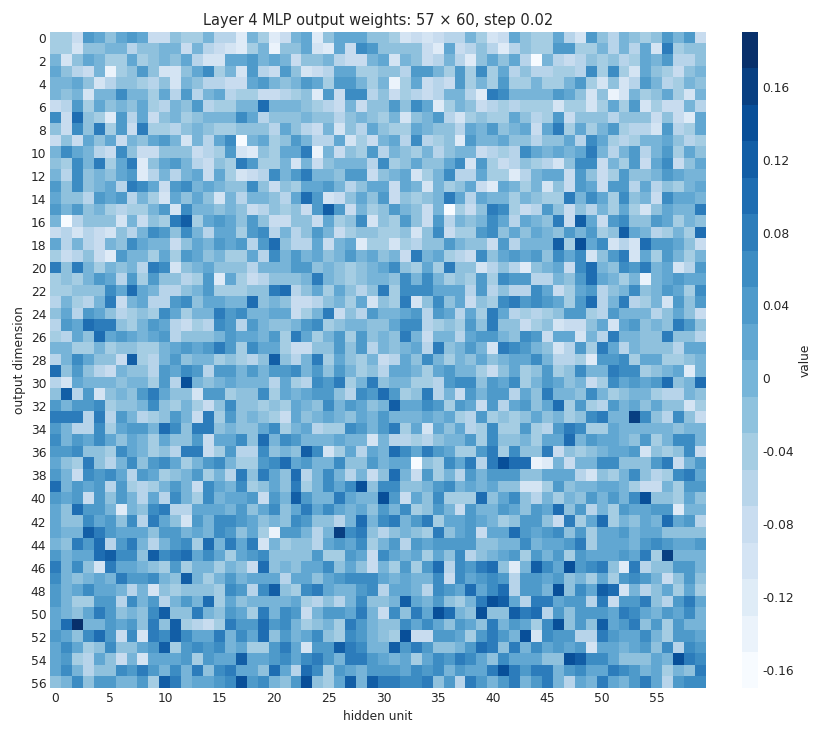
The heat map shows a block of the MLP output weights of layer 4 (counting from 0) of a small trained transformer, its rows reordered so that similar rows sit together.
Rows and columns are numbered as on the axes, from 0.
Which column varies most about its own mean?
40
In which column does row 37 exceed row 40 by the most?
3
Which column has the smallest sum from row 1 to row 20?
1
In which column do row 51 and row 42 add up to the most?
50
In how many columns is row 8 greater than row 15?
25
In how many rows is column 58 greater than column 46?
24
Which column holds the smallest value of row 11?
8
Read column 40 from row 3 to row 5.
-0.04 -0.04 0.08
